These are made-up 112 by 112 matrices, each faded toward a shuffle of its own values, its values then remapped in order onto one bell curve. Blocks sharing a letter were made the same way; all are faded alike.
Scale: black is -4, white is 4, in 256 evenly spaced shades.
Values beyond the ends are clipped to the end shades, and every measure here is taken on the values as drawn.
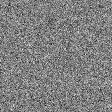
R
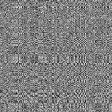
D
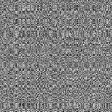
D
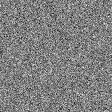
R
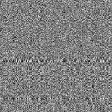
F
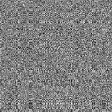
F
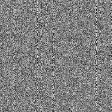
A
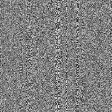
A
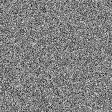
R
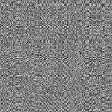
D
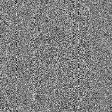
A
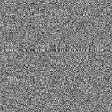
F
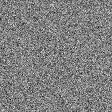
R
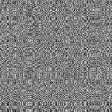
D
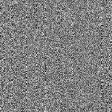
A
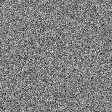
R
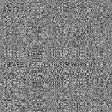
F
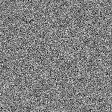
R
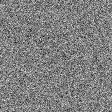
R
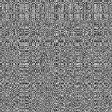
D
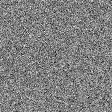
R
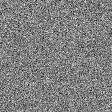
R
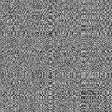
D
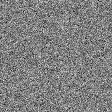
R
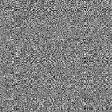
F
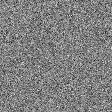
R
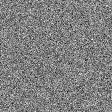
R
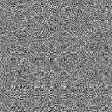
F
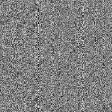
A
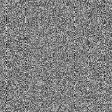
A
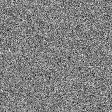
R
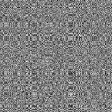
D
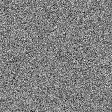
R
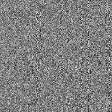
A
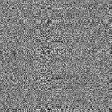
F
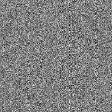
A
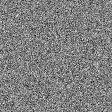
R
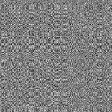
D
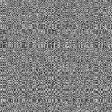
D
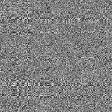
F
